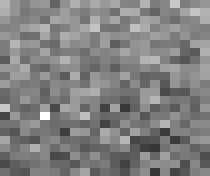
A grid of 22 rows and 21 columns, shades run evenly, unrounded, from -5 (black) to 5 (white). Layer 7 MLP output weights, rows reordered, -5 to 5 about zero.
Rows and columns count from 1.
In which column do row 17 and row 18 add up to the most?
11
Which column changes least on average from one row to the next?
2
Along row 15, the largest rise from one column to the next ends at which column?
5
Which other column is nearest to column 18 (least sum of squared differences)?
3
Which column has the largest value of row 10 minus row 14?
13
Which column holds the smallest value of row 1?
6
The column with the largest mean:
8
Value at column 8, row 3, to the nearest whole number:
1
